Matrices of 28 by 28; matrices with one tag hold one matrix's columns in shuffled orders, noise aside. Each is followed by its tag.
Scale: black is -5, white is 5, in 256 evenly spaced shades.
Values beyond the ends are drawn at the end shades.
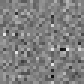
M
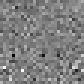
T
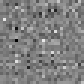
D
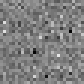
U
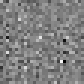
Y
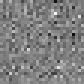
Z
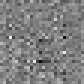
Y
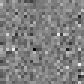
M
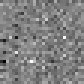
Y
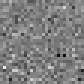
T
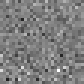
T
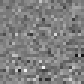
T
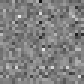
Z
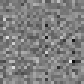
Y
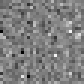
U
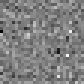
U
